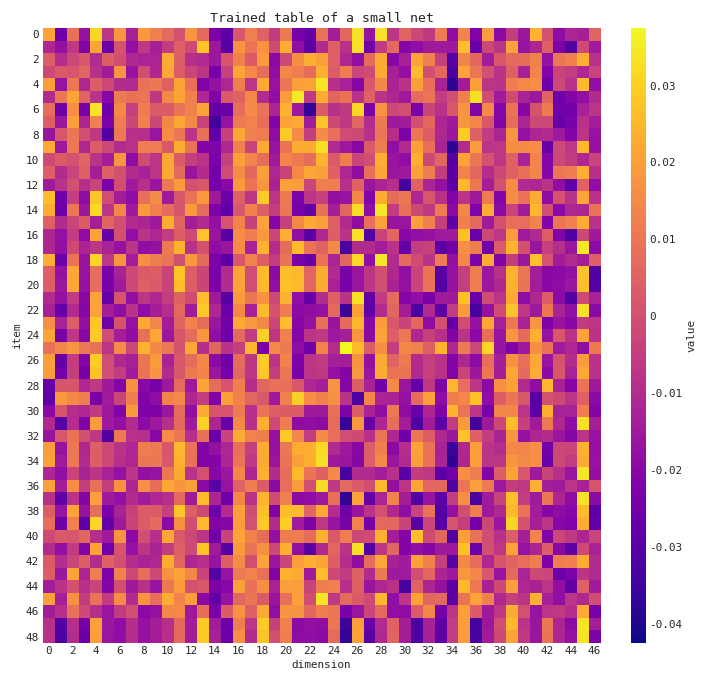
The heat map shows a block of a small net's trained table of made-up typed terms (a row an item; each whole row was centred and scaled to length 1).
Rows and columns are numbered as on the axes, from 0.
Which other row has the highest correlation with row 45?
36
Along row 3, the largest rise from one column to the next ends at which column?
35
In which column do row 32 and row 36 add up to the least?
14
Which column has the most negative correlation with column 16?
30
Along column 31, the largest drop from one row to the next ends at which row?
37
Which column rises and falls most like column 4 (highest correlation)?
26
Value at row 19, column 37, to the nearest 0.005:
-0.015
